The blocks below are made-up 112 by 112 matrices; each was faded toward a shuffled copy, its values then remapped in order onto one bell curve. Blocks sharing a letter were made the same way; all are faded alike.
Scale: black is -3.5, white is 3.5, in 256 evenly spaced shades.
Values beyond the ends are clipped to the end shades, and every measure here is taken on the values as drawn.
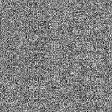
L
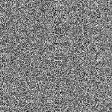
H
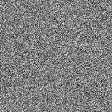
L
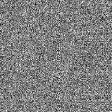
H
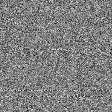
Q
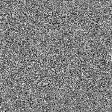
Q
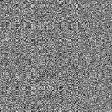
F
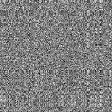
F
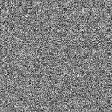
L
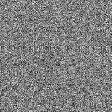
L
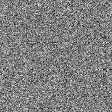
Q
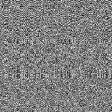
F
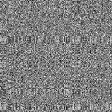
F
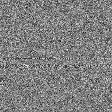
Q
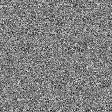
Q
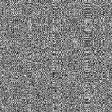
F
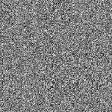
H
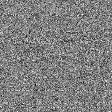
Q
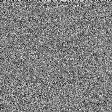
Q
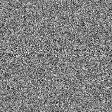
Q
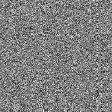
H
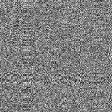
F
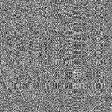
F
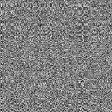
F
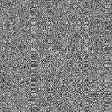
F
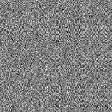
F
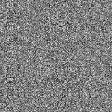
L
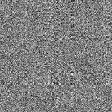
L
